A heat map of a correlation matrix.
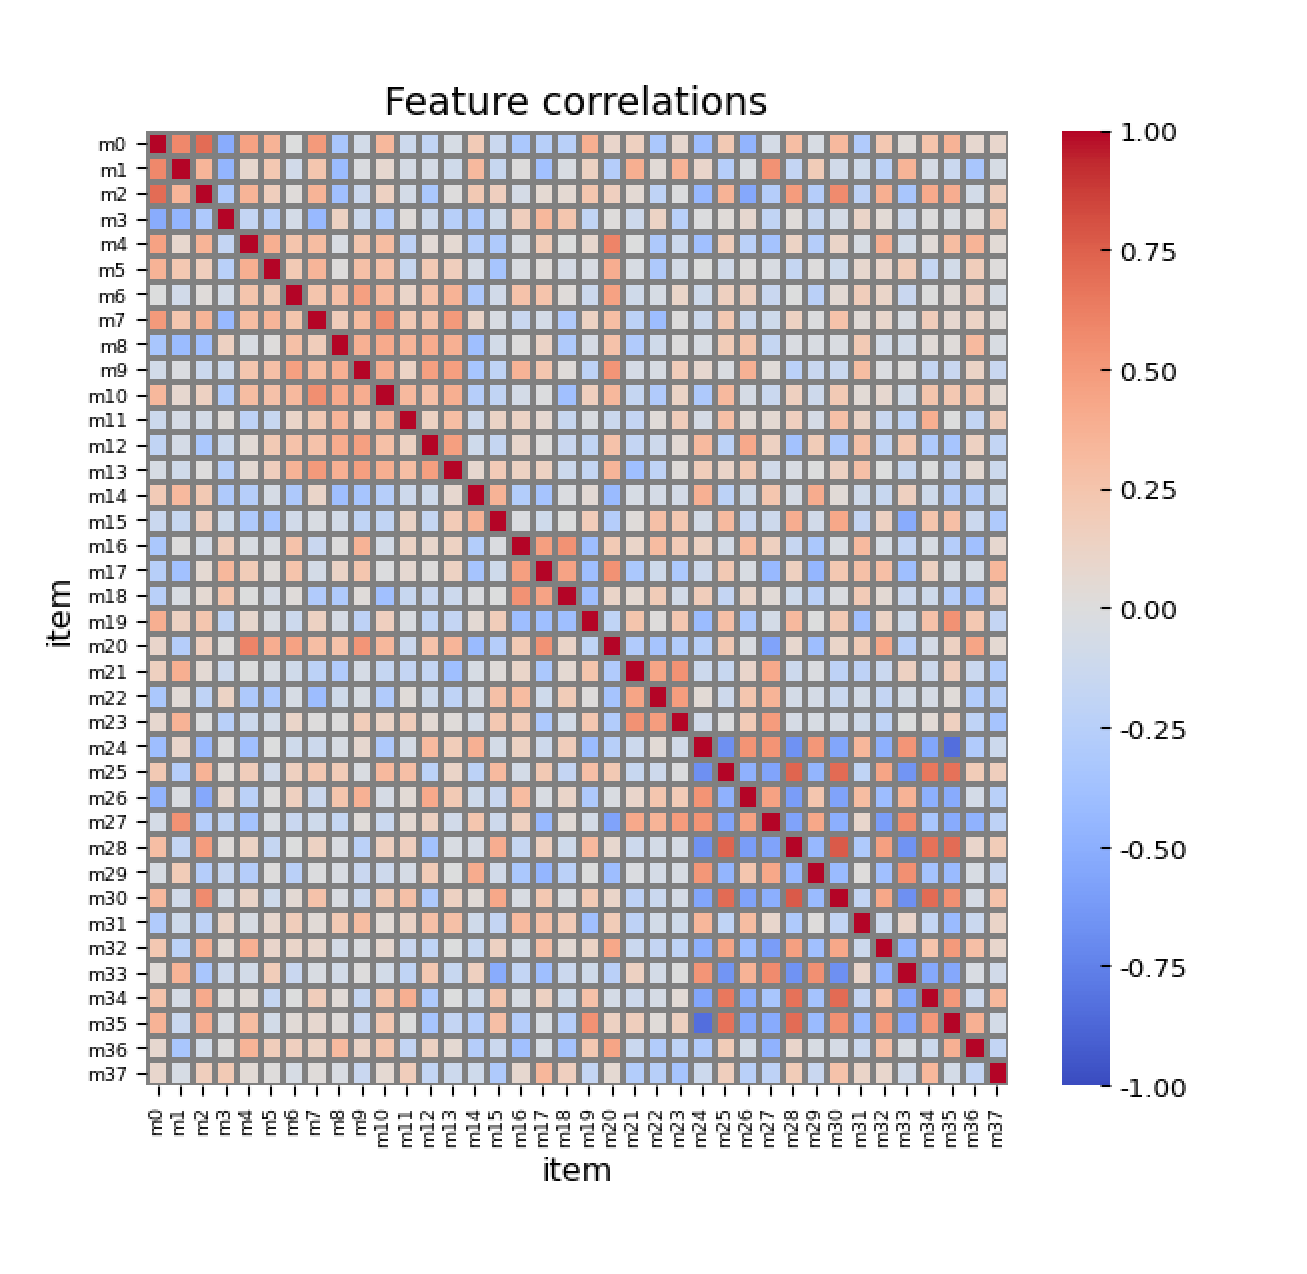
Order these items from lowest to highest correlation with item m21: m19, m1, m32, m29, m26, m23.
m32, m29, m26, m19, m1, m23
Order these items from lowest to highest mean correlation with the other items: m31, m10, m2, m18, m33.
m33, m18, m31, m2, m10
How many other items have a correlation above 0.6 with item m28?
4
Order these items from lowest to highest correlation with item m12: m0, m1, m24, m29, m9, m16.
m0, m1, m16, m29, m24, m9
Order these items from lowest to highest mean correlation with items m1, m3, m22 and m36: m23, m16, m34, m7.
m7, m34, m16, m23
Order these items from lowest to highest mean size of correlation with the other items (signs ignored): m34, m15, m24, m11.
m11, m15, m34, m24
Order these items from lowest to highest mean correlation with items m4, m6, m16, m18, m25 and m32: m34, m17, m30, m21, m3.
m21, m3, m34, m30, m17
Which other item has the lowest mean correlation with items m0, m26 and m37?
m15
